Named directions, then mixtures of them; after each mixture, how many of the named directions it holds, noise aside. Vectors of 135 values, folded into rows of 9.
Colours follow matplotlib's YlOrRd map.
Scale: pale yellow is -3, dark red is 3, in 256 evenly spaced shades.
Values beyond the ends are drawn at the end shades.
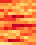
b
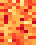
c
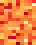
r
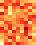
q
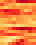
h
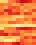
two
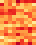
two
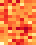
four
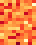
one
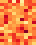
one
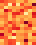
one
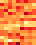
four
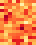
four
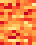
two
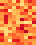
one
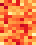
four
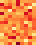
two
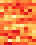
two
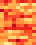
two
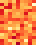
one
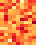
one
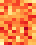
one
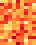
two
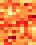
two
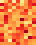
one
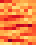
one
